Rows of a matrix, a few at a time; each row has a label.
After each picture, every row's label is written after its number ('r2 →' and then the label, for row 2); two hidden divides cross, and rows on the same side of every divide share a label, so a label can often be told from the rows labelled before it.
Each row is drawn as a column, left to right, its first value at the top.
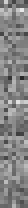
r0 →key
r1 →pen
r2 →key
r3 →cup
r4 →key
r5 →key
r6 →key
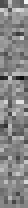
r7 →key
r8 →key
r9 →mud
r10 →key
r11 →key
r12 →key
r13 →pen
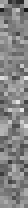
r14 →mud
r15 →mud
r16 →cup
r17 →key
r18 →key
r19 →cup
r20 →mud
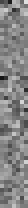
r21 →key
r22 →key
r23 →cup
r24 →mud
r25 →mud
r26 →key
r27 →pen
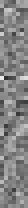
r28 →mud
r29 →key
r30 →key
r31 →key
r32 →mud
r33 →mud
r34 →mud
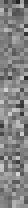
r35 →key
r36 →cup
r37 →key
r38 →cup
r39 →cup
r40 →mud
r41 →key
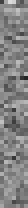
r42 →cup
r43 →pen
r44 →pen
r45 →pen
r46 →key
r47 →key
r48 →key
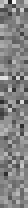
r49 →mud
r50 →mud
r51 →cup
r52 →pen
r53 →mud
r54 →key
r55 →mud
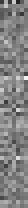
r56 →cup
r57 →mud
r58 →cup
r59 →pen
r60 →cup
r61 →cup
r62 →mud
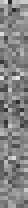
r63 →mud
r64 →pen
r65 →cup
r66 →mud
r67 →mud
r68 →pen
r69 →pen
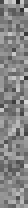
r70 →cup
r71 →pen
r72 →mud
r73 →mud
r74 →cup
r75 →mud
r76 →key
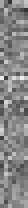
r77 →mud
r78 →key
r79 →cup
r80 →mud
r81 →mud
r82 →mud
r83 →mud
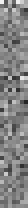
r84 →pen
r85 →key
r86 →mud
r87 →key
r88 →pen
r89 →mud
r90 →mud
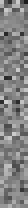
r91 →mud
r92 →key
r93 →key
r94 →mud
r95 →mud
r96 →key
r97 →cup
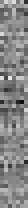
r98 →mud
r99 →pen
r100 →mud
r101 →pen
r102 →mud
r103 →mud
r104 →cup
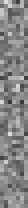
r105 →key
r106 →pen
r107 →mud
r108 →cup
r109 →cup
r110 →mud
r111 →key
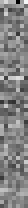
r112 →mud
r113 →pen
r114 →mud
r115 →mud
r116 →cup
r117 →mud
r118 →pen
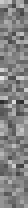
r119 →mud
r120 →mud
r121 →pen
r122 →key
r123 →mud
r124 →mud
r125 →cup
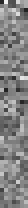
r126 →key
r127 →pen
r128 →key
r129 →key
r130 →pen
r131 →mud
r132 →mud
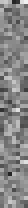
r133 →pen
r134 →mud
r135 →mud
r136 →cup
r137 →cup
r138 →pen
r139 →pen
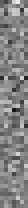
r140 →key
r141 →cup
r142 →key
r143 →pen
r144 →pen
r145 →mud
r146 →key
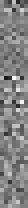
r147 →mud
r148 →key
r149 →key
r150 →mud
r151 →cup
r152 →key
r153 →cup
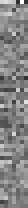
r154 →pen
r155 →pen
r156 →pen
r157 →mud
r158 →key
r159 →pen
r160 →key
